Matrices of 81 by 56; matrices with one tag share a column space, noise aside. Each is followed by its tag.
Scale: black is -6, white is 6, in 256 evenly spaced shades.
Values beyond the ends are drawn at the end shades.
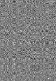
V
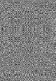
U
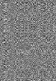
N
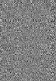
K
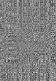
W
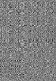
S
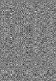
U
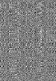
S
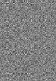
K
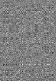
U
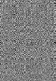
V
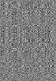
S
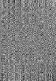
W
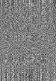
W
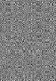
N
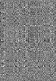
S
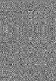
U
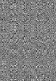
N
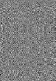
U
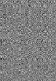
V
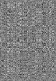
S
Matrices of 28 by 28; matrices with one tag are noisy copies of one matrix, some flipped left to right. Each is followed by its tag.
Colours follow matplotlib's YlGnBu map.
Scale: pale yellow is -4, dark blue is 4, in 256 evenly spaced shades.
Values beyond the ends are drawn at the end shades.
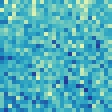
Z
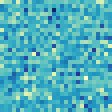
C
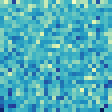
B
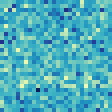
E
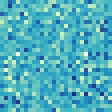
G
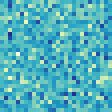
G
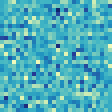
C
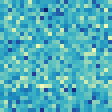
E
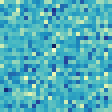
C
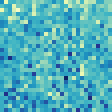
Z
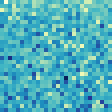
Z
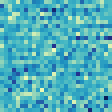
C
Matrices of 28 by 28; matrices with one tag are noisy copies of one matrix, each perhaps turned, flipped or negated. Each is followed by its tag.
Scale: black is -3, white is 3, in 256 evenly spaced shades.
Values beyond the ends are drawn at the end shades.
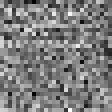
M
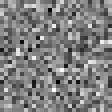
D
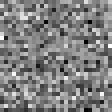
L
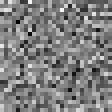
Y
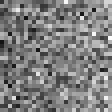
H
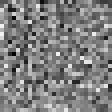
M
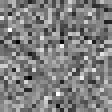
D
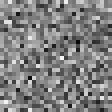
Y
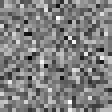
D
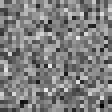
Y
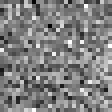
M
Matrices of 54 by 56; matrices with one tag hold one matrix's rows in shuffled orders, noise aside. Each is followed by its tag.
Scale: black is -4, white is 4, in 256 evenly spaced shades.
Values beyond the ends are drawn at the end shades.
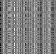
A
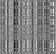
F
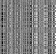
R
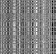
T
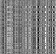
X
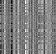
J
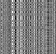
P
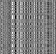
P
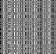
A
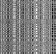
T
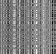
T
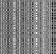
T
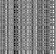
F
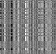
J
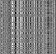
P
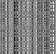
F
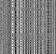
P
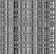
F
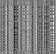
F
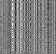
P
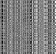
R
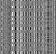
P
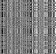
R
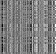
R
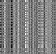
J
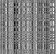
F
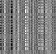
J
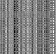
F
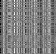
A
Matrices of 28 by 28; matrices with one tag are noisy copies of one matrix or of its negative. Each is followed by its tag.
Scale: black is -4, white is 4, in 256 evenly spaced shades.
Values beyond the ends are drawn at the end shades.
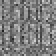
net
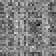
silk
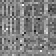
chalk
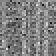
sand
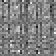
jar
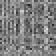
chalk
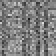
sand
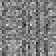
sand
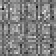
jar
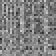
chalk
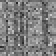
silk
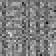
sand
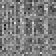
chalk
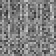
jar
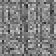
jar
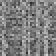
sand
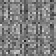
jar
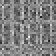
net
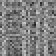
sand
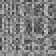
chalk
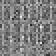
net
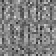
net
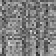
sand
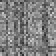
silk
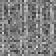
jar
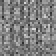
net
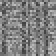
sand
